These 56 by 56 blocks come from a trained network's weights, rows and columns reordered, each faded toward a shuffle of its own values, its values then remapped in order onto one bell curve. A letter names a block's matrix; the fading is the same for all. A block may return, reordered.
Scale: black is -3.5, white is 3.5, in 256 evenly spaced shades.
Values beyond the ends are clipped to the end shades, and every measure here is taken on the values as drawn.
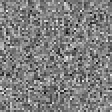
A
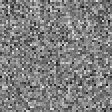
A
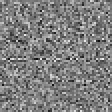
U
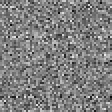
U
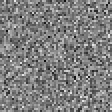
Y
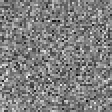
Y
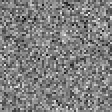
Y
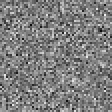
Y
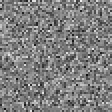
U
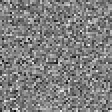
Y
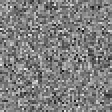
A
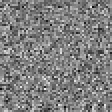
A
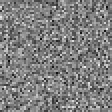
Y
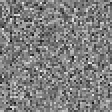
U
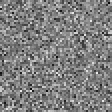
Y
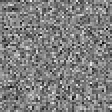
A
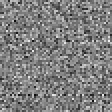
U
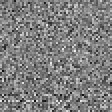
U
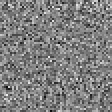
A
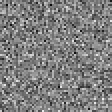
U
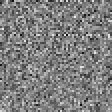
U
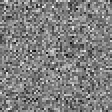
U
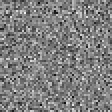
A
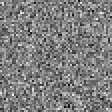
A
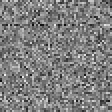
U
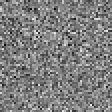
A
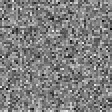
U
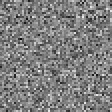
U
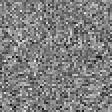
A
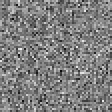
Y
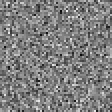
Y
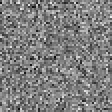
A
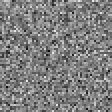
A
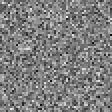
Y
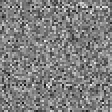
U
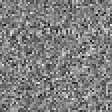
A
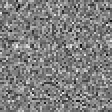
U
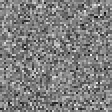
A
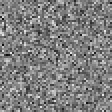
Y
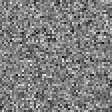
A
